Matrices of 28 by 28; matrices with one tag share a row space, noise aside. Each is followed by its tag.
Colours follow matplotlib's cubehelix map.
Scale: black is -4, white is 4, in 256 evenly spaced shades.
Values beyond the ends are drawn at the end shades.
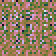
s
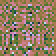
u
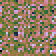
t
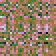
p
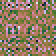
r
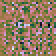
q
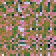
q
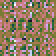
u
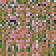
r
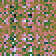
u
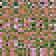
t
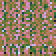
s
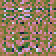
q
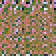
s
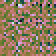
q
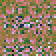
q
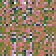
u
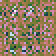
u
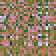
p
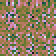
r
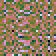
q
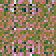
u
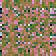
t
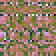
p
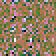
u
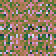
p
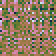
t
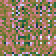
q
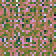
s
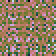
r
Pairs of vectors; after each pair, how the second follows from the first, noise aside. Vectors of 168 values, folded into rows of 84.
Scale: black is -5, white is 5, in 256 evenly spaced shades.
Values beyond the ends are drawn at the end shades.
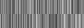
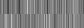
reversed, negated, partly zeroed.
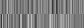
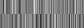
wrapped around.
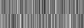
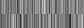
negated.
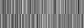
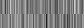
wrapped around.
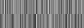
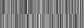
wrapped around.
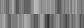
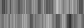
wrapped around.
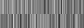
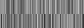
wrapped around.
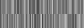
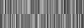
wrapped around.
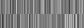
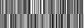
wrapped around, scaled up.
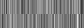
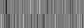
reversed, negated, partly zeroed.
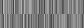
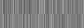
negated, shrunk.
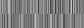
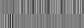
reversed, negated, partly zeroed.
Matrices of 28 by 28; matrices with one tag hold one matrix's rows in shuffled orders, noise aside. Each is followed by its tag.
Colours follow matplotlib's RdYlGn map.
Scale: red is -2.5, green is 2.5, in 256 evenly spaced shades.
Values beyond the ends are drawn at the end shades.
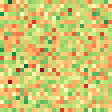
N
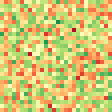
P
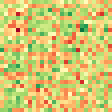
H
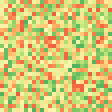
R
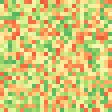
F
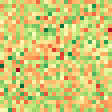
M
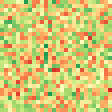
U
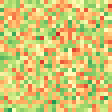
F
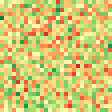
M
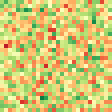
U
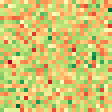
U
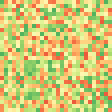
M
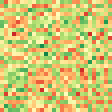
H
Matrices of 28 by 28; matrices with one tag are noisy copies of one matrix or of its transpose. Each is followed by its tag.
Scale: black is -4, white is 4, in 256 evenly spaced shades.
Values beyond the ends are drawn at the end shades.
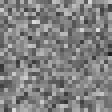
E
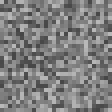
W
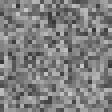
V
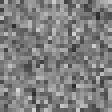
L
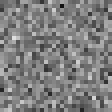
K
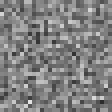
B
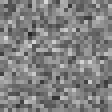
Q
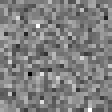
V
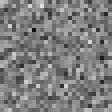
Q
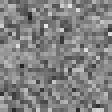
L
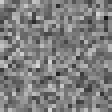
Q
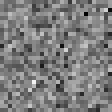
W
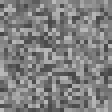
K
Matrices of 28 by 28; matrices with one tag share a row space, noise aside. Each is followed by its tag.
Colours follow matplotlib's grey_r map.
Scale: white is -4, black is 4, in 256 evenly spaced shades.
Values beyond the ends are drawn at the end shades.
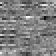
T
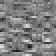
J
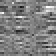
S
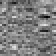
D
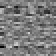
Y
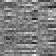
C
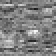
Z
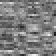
Z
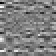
Y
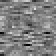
J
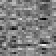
D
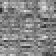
T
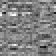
D
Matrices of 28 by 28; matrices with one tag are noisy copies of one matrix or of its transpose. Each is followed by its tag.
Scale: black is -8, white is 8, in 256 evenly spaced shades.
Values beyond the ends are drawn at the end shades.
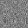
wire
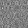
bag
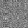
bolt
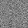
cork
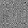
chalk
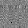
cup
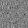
bag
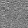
bag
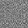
chalk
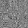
bolt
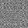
chalk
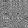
bolt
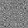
chalk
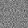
cork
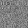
bag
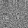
bolt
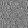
bag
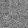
bolt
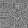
bolt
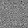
chalk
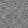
bag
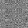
cup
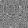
cup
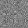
wire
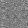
bag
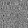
bag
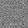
chalk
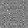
chalk
